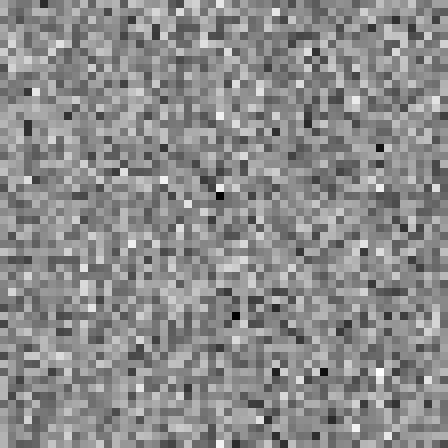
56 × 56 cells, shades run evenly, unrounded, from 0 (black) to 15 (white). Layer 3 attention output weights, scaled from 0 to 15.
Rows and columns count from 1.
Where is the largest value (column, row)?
48, 47
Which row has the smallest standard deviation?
27
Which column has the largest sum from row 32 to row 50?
11
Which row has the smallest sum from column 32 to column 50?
25
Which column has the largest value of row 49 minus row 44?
18
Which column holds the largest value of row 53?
33
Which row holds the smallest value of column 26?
23
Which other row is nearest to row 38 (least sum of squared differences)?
54
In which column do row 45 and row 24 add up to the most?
28
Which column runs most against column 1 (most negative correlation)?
31
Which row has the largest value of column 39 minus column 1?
9
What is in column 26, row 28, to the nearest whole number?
8
